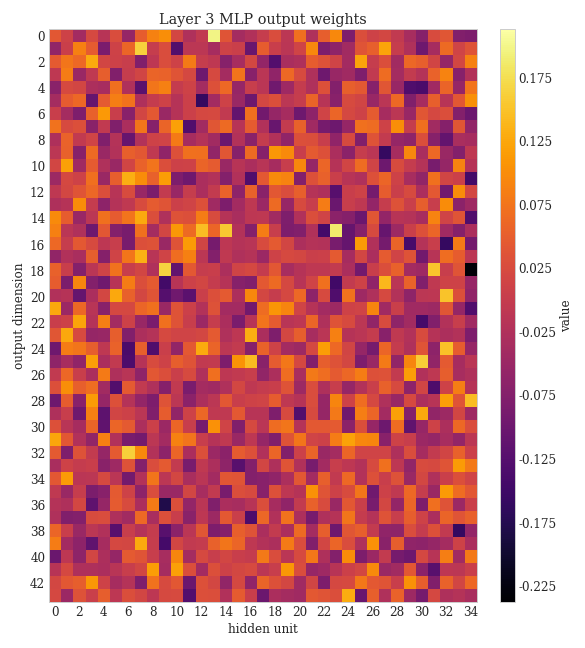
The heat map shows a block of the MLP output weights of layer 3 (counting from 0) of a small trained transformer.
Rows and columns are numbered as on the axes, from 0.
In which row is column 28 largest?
29
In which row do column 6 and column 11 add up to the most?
17
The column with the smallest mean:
34
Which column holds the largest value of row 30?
13
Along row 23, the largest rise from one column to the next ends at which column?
16
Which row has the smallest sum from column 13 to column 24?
33
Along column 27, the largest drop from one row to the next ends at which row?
9
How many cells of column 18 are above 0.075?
3
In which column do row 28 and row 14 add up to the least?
2
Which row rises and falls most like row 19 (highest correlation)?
36
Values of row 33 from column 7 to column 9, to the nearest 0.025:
-0.075 0.025 0.05
